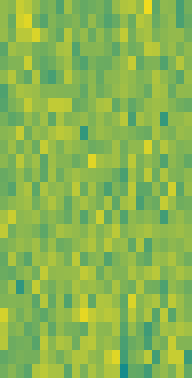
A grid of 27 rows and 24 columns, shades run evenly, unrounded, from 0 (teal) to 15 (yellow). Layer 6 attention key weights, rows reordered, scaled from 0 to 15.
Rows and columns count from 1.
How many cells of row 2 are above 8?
8
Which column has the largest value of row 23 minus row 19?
11
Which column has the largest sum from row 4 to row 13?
9
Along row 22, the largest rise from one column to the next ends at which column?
17
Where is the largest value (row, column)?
1, 19
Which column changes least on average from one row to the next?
13
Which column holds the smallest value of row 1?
23
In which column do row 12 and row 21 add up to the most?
12
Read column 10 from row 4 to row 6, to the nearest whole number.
4 6 8
